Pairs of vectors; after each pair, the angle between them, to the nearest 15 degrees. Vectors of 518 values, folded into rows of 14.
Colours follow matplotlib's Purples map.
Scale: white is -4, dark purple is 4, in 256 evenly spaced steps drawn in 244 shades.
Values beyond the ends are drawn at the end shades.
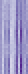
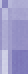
75 degrees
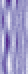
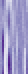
135 degrees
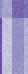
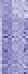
135 degrees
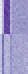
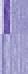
15 degrees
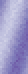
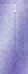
15 degrees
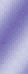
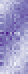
30 degrees
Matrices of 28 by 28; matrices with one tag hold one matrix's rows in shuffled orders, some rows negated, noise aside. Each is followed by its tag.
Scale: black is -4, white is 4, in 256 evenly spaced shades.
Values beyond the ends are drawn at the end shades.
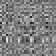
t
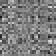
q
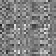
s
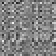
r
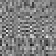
t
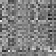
q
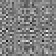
t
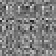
t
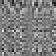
r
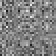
t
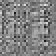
s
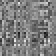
s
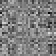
q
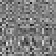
t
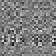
r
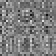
t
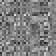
s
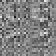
s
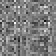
s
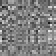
q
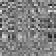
q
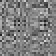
s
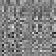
r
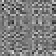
r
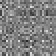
t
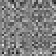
r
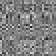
t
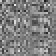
s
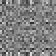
t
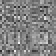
s
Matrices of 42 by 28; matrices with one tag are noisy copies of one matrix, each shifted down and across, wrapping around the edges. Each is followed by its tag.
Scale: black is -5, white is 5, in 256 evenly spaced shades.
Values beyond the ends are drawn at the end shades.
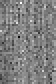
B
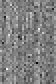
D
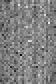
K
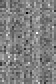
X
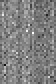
K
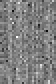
D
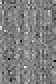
D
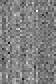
K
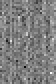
D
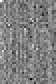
D
